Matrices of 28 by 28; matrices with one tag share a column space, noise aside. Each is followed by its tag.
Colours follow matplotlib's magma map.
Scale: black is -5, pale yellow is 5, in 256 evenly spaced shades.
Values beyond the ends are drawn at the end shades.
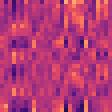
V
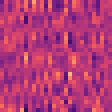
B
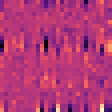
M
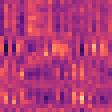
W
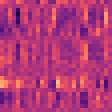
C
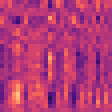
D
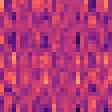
B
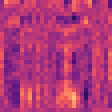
D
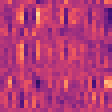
C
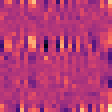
M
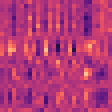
W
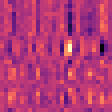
W
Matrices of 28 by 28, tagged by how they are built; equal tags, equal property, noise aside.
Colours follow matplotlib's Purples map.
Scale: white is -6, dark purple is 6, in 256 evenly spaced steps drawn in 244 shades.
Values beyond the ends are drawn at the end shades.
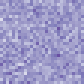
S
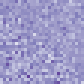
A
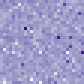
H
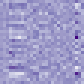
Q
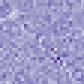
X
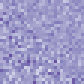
A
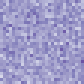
S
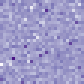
H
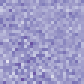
A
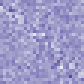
X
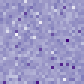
H
